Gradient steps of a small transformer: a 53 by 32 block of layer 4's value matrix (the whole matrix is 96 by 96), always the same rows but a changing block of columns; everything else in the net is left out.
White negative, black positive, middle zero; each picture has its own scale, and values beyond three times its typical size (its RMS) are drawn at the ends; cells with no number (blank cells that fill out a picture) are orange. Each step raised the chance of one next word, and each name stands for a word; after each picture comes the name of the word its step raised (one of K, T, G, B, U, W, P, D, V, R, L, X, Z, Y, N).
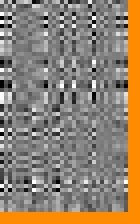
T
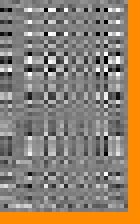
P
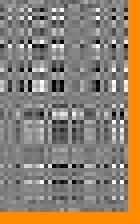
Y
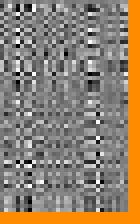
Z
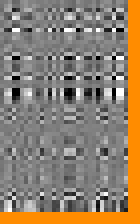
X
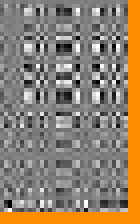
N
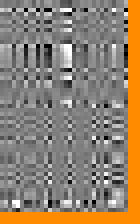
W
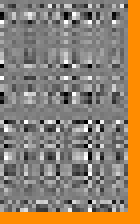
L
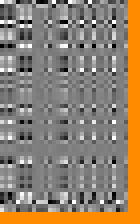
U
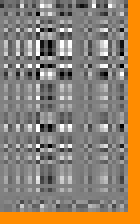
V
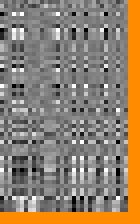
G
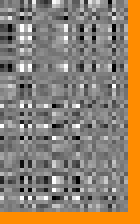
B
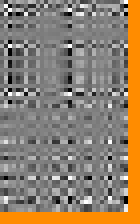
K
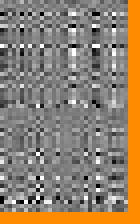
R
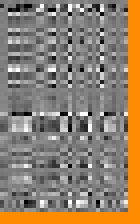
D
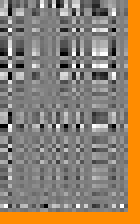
V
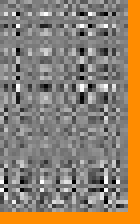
T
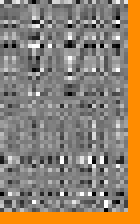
U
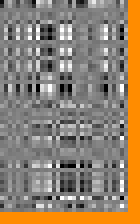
B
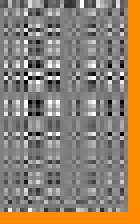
Z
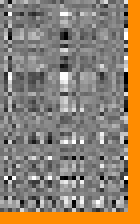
K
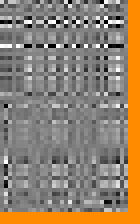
U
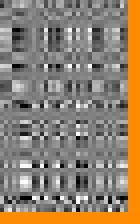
B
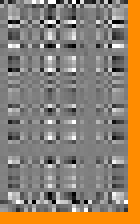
U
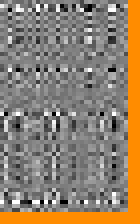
D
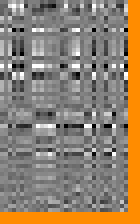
V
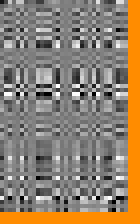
G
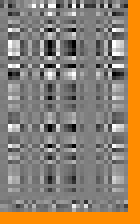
V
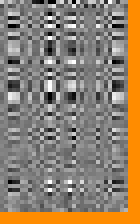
T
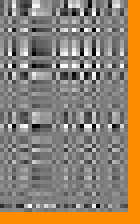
V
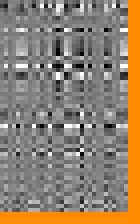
V
